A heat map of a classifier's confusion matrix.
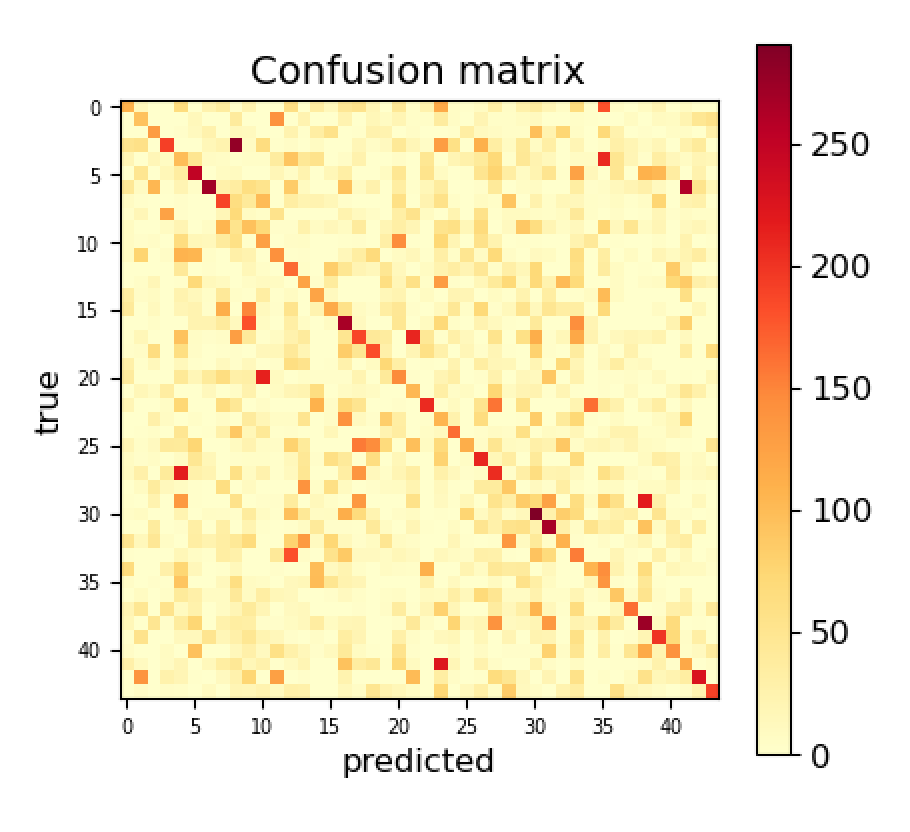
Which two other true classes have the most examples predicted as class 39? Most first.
5, 7
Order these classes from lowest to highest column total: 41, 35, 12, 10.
10, 41, 12, 35
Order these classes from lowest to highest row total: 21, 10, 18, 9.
21, 10, 18, 9
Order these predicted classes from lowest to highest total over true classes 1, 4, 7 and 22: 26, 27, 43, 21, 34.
21, 43, 26, 34, 27
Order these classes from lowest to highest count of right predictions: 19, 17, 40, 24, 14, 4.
19, 4, 14, 40, 24, 17
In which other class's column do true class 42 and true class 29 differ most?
38
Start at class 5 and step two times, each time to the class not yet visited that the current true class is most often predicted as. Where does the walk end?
12
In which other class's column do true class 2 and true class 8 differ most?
3
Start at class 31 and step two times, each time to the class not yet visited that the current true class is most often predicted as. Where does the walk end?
27
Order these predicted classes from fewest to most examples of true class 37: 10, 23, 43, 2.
2, 10, 43, 23
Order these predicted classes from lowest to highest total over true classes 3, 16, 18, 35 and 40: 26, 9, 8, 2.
2, 26, 9, 8
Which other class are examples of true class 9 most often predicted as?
7
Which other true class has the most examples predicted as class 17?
25
